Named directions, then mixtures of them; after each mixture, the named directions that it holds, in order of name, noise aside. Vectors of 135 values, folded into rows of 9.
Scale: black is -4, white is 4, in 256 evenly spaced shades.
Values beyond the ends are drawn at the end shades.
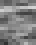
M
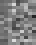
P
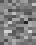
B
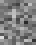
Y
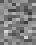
B, P.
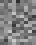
B, P.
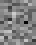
B, Y.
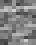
M, P.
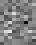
B, Y.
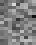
P.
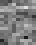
M, P.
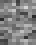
M, P.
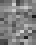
M, P.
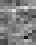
M, P, Y.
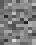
B, P.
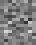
B.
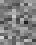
Y.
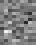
B.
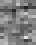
M, P, Y.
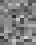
B, Y.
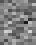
B.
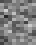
B, M, P.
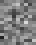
Y.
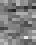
B, M, P.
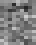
B, M, P.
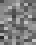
Y.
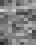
B, M, P.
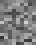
Y.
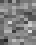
B, M, P.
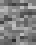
M, P, Y.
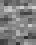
M.
